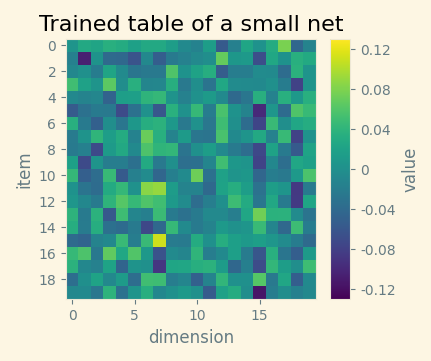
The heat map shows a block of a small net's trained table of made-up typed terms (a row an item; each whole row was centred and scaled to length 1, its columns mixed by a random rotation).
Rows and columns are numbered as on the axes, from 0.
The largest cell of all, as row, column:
15, 7
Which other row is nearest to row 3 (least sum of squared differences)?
16
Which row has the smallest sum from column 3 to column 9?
1
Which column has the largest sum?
6
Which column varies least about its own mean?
9
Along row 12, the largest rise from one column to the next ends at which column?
19
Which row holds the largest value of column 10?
10
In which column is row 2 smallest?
12
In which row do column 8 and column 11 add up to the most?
2
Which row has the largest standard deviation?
5
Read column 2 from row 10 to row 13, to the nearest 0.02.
-0.04 -0.04 -0.02 0.04
